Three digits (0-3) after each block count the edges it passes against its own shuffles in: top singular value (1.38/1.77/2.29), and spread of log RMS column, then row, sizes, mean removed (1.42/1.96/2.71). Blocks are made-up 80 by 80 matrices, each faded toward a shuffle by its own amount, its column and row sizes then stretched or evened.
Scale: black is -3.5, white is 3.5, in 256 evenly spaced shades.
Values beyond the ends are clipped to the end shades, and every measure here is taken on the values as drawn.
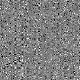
2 2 1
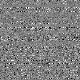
0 1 3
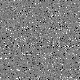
0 0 2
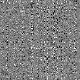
1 3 1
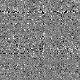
0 2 3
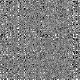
2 3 2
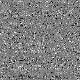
1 0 2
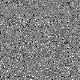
1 0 2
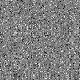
2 0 0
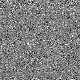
0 0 2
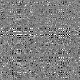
3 2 3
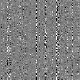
3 3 0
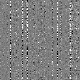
3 3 0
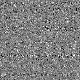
1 0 2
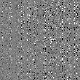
1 3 1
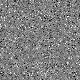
0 0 1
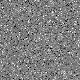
1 0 0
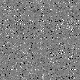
0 1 2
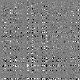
3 3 3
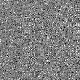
2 0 0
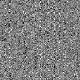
2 2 0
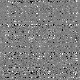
1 2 3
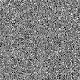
2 1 0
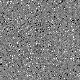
0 1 1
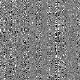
2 3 0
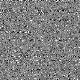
1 0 2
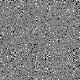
2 2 1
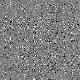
0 2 2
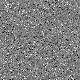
0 0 0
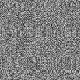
3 0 0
